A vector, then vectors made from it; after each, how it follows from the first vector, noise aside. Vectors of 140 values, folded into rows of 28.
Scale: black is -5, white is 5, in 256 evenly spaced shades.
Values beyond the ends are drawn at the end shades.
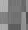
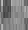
wrapped around, negated.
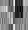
wrapped around, negated, scaled up.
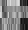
reversed, negated, scaled up.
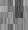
wrapped around, negated.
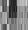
wrapped around, negated, scaled up.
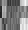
reversed, scaled up.
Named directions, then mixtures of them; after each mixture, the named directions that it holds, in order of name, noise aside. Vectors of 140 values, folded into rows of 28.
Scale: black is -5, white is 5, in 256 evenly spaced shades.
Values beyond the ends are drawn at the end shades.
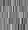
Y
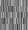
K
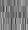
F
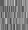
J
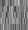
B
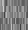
B, F, J.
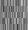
J, K.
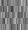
F, J, K.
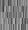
B, F, Y.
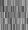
F, J.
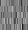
K.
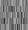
K.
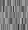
F, J, Y.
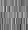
F.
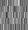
B.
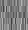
F.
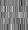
F, K, Y.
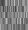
B, J, Y.
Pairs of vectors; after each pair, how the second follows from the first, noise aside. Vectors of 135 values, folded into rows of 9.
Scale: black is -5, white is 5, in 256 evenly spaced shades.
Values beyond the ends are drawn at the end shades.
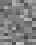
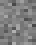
negated, partly zeroed.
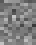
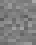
reversed, shrunk.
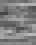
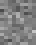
reversed, negated, partly zeroed.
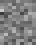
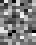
reversed, scaled up.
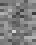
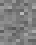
reversed, shrunk.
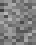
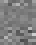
reversed, negated, partly zeroed.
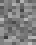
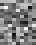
reversed, scaled up.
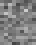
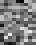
reversed, scaled up.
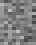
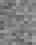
reversed, shrunk.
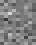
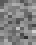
shuffled.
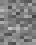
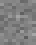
reversed, shrunk.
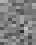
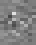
reversed, negated, partly zeroed.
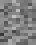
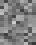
shuffled.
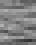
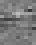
wrapped around, partly zeroed.
